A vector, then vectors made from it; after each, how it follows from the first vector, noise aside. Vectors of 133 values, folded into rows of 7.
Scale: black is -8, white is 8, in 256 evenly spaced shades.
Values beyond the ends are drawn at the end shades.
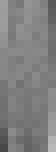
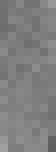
negated, shrunk.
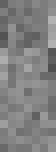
wrapped around.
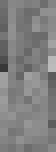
wrapped around.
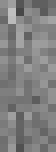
wrapped around.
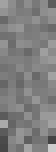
sign-scrambled.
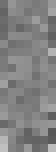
sign-scrambled.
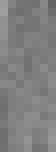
reversed, shrunk.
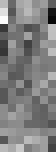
wrapped around, negated, scaled up.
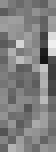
wrapped around, negated, scaled up.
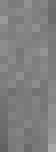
shrunk.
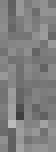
wrapped around.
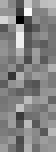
wrapped around, negated, scaled up.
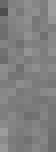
reversed, negated, shrunk.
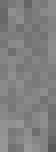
negated, shrunk.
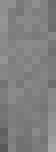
shrunk.
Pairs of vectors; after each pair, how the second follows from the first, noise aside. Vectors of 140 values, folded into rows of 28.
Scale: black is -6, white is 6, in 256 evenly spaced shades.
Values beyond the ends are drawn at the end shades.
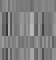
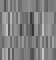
negated.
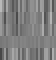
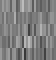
wrapped around.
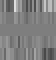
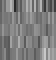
negated.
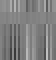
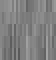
shrunk.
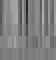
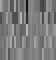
sign-scrambled.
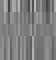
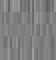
shrunk.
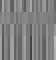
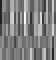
reversed, negated, scaled up.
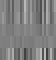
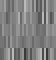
copied.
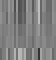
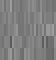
wrapped around, shrunk.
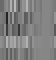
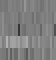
partly zeroed.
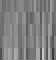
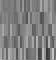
sign-scrambled.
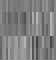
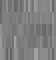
wrapped around, shrunk.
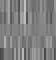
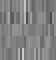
partly zeroed.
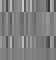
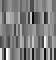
reversed, negated, scaled up.
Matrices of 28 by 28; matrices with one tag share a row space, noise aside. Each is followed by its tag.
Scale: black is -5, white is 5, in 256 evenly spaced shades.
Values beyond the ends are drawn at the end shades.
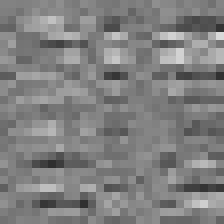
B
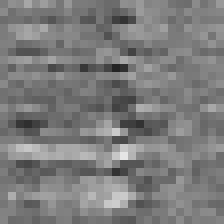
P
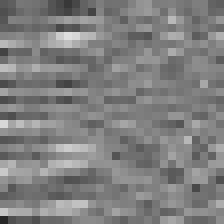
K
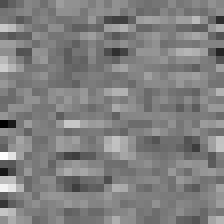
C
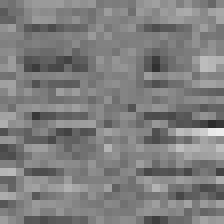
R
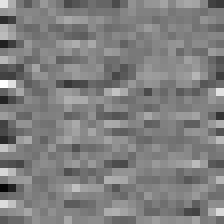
C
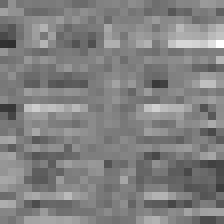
R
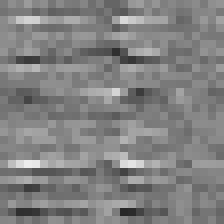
P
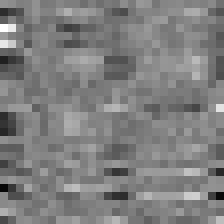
C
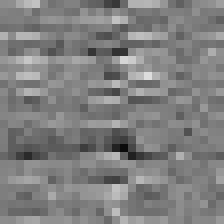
P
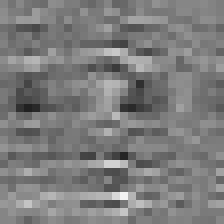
P
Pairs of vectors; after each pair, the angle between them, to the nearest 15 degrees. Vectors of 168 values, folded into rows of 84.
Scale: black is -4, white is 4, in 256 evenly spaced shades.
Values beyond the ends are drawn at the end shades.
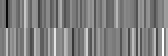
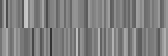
75 degrees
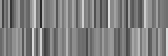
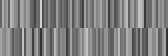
150 degrees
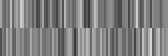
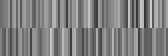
120 degrees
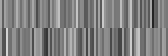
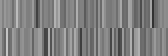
30 degrees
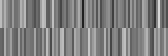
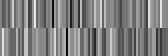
105 degrees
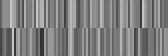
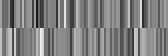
150 degrees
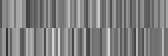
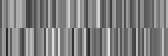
15 degrees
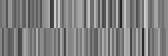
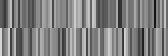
60 degrees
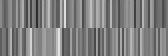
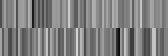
90 degrees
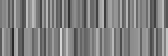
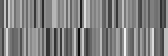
105 degrees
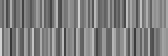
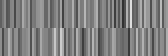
60 degrees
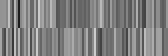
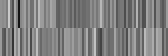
15 degrees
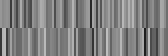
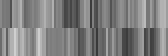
60 degrees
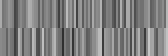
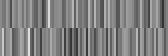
90 degrees
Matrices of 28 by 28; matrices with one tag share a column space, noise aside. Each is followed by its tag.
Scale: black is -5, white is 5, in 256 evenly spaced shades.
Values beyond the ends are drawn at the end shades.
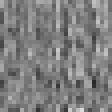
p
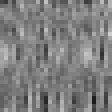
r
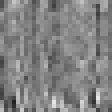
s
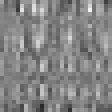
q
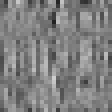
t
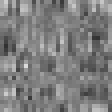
q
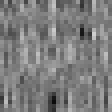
r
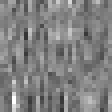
r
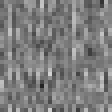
p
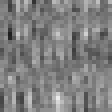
r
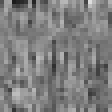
t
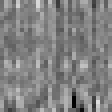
s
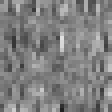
q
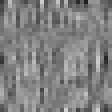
t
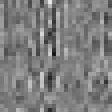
p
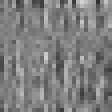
t
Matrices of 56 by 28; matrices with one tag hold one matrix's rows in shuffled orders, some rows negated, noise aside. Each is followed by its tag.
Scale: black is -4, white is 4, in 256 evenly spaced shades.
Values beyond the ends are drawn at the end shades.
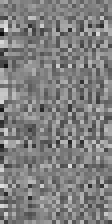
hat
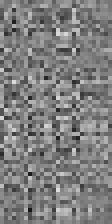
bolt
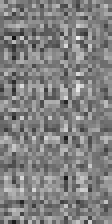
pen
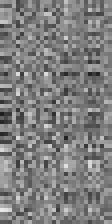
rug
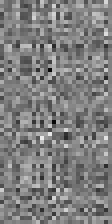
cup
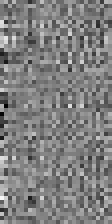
hat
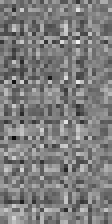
pen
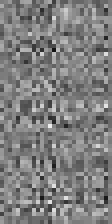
cup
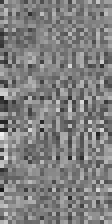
hat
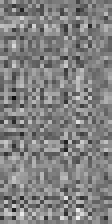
pen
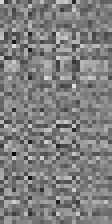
bolt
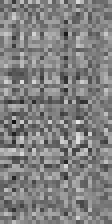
pen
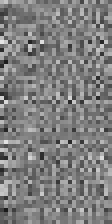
hat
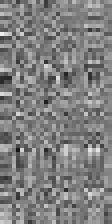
rug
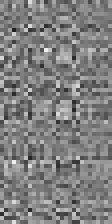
bolt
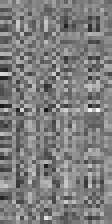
rug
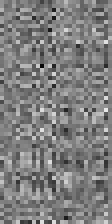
cup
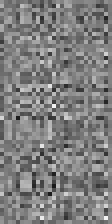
cup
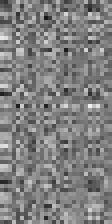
rug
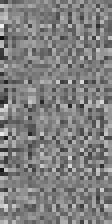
hat
